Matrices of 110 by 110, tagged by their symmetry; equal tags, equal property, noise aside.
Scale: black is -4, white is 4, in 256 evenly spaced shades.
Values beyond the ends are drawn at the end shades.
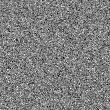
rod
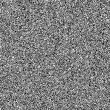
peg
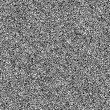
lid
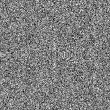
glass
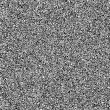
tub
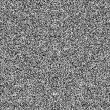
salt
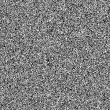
tub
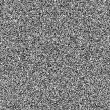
salt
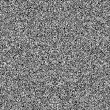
salt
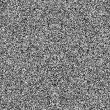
salt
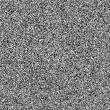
peg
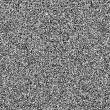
salt
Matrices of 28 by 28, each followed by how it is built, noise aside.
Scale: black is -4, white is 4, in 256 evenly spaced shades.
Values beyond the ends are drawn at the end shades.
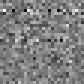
uneven rows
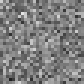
noise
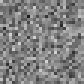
noise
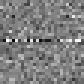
uneven rows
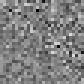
upper triangular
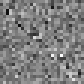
banded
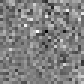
upper triangular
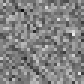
Toeplitz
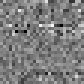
uneven rows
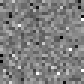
sparse
